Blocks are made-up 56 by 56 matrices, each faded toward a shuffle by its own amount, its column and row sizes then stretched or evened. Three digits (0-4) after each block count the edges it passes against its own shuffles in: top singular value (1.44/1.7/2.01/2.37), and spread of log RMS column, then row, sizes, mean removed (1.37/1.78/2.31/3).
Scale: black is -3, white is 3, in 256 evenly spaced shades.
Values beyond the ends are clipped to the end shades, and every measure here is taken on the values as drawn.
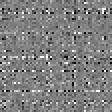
2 3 4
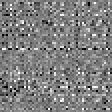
3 2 4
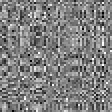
4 3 0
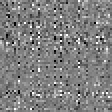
0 3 3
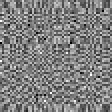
4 0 0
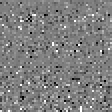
1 0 3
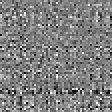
3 2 3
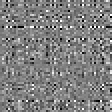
3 3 4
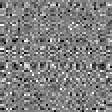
4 0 3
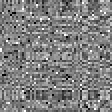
4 1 0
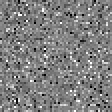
0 2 1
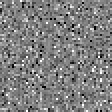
2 1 0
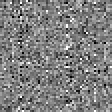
1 3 0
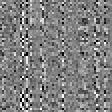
4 4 1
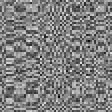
4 0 0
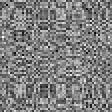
4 1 0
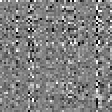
3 4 3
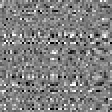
4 1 4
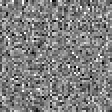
3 0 0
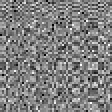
4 0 0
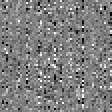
1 4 1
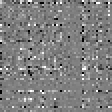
1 3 4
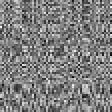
4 2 1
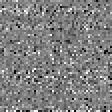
0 1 4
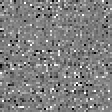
1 0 3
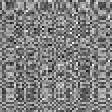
4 0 0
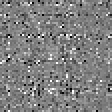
1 2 3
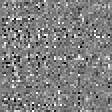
1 3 3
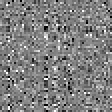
3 3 0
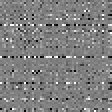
4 2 4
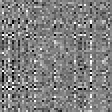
4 4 2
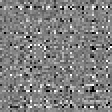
3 3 4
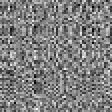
4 3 0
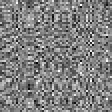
4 3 0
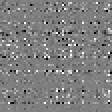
1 2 4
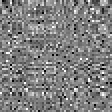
4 1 1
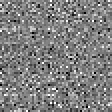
2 2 2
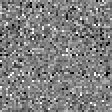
0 1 2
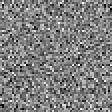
2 0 1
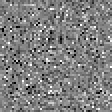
1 0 0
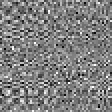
4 1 2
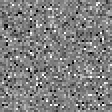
2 1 0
